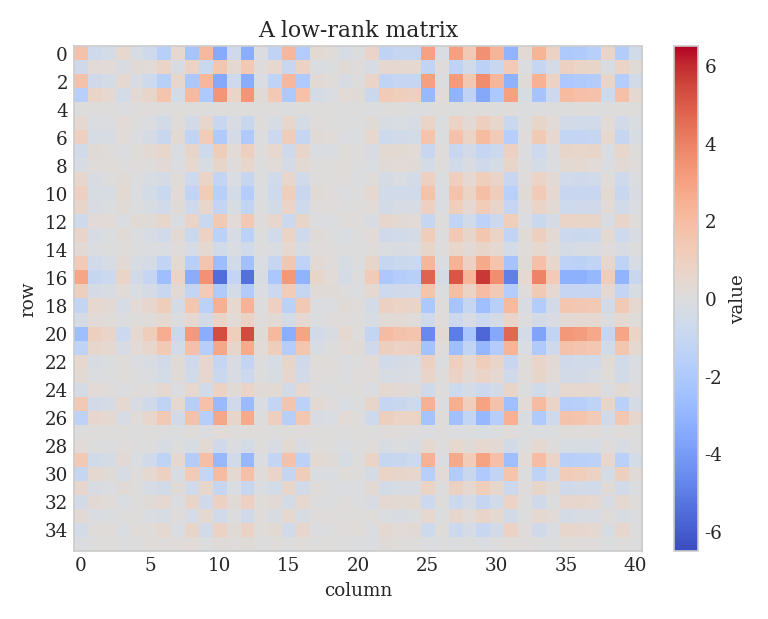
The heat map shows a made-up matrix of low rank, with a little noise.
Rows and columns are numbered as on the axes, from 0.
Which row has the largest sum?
20
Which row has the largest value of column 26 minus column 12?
16
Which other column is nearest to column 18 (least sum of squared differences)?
32
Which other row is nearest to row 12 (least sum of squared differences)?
1
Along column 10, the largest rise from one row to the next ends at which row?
3
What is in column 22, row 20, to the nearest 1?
2
